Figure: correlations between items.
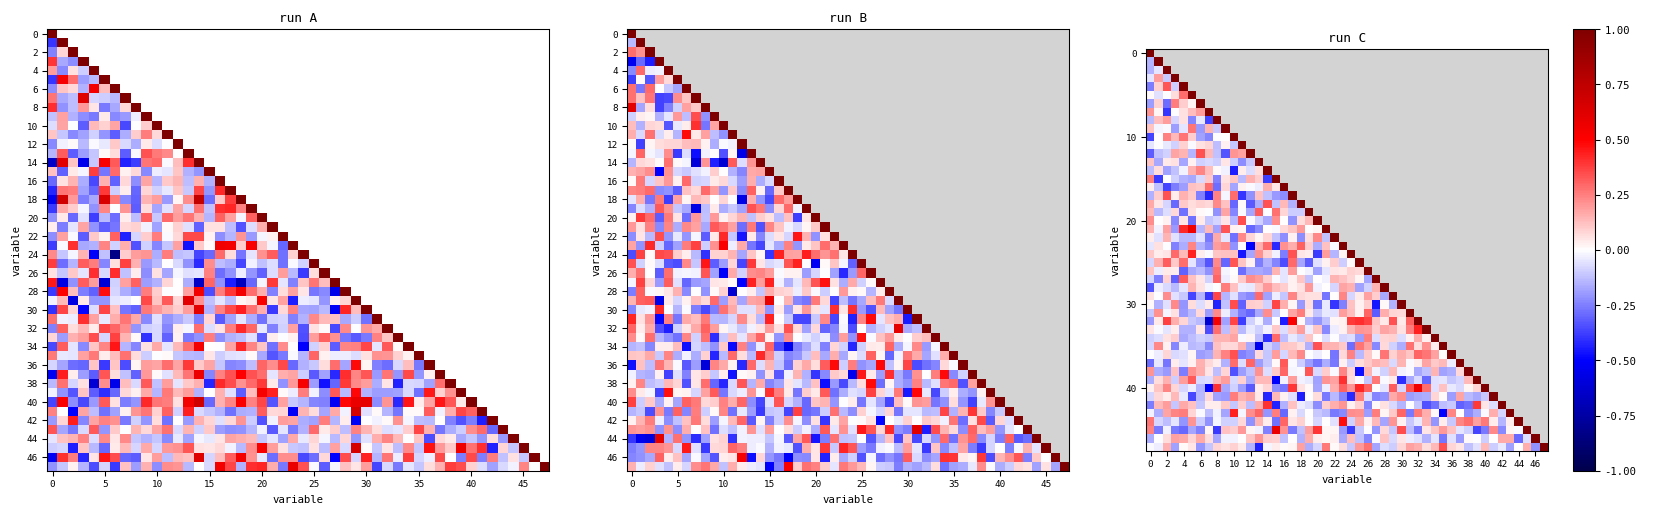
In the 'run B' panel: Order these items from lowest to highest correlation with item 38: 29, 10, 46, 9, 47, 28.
10, 9, 29, 28, 47, 46
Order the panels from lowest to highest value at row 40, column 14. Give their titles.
run B, run C, run A
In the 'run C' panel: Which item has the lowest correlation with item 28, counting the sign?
0
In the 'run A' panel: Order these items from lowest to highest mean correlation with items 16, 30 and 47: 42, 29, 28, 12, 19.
42, 29, 12, 28, 19
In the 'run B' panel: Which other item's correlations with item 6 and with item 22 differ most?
36
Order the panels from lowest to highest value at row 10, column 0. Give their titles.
run C, run A, run B
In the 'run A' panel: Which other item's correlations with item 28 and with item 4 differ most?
38
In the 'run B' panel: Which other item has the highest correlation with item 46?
12
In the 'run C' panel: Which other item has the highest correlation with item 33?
32
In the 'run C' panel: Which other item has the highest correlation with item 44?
23
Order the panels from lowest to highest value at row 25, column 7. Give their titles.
run C, run B, run A
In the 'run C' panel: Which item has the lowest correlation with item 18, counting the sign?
41
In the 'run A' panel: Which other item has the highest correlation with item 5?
18
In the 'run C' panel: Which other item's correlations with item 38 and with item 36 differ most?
10
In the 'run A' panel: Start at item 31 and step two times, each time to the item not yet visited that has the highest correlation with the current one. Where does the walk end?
7
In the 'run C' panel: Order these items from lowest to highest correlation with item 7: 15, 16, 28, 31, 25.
25, 31, 28, 15, 16
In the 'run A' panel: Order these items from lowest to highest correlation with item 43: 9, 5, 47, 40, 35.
5, 47, 9, 40, 35
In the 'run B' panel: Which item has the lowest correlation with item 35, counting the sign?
9
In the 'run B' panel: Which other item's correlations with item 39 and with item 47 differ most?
15
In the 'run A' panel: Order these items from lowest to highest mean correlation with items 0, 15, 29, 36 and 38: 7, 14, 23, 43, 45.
23, 14, 7, 43, 45
